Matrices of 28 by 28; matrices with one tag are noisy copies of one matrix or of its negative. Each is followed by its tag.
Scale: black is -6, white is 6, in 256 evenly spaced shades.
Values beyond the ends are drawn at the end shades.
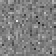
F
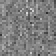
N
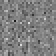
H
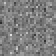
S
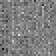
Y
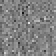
H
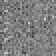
H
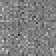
Y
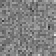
N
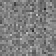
S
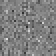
H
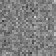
N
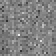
Y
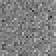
N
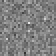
H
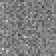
Y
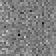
Y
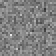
S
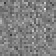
S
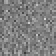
H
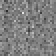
H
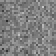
Y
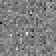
S
